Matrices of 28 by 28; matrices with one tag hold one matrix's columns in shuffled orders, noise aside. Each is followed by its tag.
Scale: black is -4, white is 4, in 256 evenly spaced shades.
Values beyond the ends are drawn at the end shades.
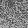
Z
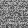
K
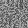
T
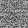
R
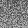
Z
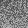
Z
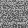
K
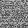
K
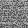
K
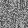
T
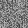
T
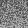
Z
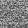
K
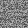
R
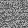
R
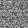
R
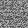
R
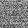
K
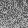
Z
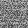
K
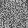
T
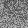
Z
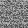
K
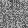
T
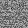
R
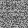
R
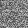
R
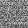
K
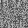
T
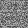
R
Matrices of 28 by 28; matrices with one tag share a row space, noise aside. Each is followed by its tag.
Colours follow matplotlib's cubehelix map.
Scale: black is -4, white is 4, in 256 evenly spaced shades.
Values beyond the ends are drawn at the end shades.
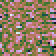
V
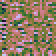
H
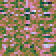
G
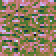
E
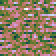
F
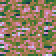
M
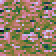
M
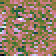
H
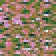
M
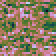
G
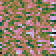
V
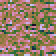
G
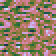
M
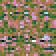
G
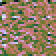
H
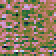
E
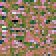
H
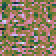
H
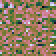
V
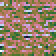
F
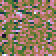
H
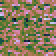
F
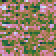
E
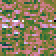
E
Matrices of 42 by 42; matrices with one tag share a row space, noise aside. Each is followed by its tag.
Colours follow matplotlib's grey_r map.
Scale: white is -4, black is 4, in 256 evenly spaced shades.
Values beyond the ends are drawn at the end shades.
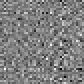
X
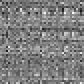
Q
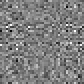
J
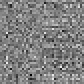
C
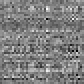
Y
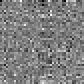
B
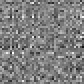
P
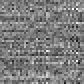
Y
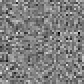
J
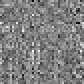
P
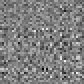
X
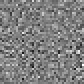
P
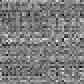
Q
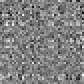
P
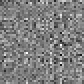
X
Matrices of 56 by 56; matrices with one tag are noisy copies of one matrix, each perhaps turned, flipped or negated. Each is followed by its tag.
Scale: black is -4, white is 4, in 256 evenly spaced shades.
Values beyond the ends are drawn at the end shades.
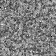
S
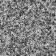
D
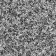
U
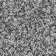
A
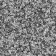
A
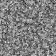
S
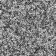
D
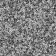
A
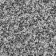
U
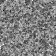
U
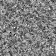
U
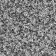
U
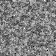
D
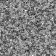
D
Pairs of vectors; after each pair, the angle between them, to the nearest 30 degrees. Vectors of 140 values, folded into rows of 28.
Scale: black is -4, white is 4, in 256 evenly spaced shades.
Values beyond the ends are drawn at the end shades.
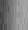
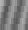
90 degrees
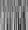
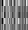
90 degrees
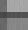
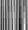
90 degrees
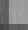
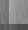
30 degrees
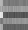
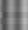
90 degrees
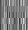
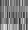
30 degrees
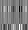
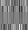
30 degrees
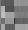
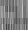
60 degrees
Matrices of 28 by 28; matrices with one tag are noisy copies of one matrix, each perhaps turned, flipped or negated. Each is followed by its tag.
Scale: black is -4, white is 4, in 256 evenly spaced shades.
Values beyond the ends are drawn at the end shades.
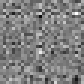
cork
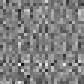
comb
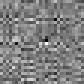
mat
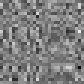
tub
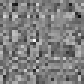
tub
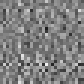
comb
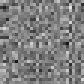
cork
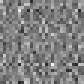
comb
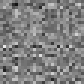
tub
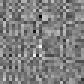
mat
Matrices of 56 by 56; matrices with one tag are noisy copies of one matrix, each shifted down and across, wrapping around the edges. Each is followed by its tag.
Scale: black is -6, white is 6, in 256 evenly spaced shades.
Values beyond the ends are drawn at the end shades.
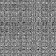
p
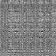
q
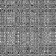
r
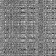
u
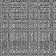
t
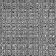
p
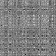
r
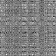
u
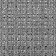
p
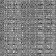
u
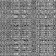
u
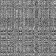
t
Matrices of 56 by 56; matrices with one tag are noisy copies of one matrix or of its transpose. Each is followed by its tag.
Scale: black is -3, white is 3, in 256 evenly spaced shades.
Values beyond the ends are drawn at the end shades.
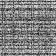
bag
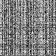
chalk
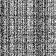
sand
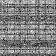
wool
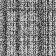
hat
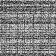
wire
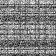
wool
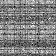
wool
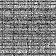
bag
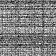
sand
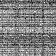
sand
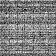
wire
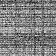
sand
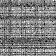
hat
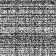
sand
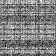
wool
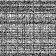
wire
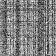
hat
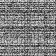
chalk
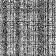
hat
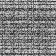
bag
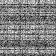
wool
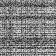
hat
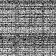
sand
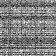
hat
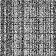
wire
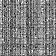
chalk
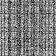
bag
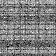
wool
